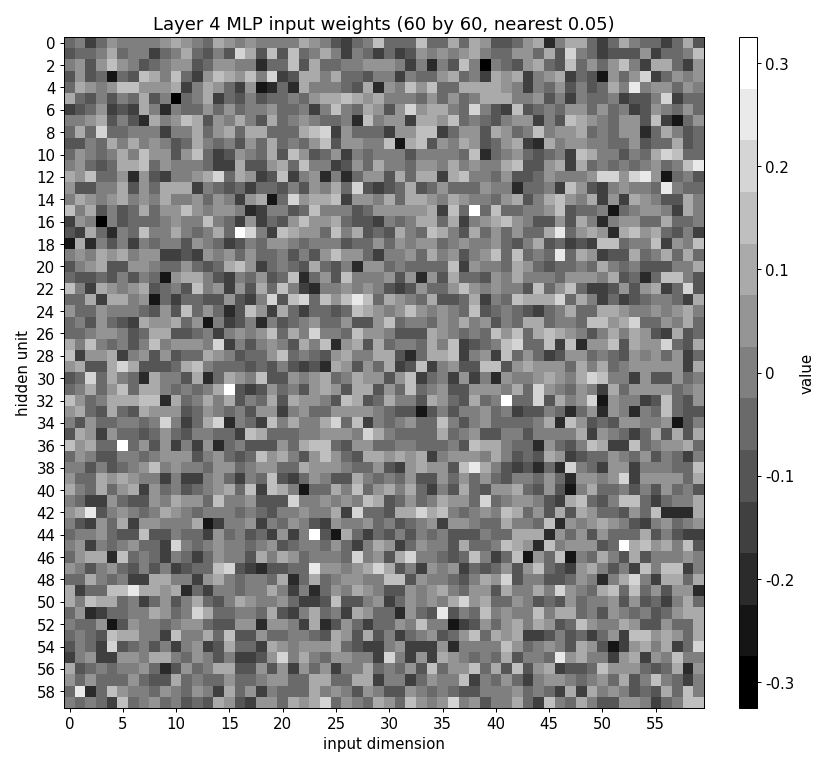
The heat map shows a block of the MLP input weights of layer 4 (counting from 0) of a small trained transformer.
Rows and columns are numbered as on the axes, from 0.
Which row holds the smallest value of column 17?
15
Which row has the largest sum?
14
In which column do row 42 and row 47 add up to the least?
58
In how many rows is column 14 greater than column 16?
36
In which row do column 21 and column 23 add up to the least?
49
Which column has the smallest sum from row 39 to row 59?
18
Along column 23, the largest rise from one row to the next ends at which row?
44
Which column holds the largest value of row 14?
21
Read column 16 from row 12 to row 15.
0.1 -0.05 -0.15 0
